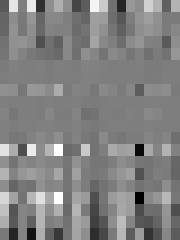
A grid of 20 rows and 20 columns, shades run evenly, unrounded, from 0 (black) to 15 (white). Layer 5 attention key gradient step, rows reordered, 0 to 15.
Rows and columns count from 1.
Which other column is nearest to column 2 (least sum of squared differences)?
17
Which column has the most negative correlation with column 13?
16
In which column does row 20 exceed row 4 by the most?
5
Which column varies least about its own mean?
8
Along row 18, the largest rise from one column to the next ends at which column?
9
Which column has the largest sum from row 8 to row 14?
7
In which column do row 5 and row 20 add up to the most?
14
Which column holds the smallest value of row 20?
4
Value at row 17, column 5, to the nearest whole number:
13
